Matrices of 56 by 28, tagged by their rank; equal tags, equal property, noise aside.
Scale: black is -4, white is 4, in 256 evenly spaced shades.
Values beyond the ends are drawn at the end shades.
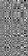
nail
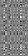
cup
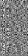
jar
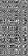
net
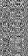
jar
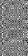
net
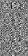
jar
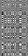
cup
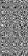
net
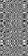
cup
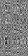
net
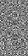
jar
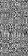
jar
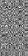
net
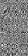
jar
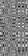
cup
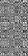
net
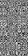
jar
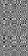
nail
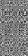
net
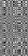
cup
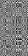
nail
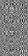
nail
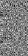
jar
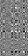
cup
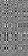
cup
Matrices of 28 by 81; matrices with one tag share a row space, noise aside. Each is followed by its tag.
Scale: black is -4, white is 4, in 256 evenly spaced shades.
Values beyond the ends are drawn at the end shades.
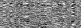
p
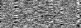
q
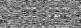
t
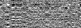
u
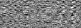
p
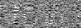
q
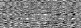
p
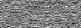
u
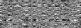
t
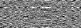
p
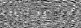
p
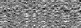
t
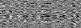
p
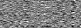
p
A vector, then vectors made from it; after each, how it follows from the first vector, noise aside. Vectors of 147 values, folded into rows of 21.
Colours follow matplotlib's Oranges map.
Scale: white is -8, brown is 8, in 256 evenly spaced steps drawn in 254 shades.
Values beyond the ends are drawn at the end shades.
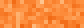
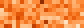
negated, scaled up.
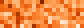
negated, scaled up.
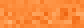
reversed, negated, partly zeroed.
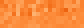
wrapped around, partly zeroed.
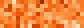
negated, scaled up.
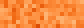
wrapped around, negated.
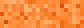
wrapped around, negated.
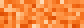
scaled up.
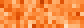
negated, scaled up.
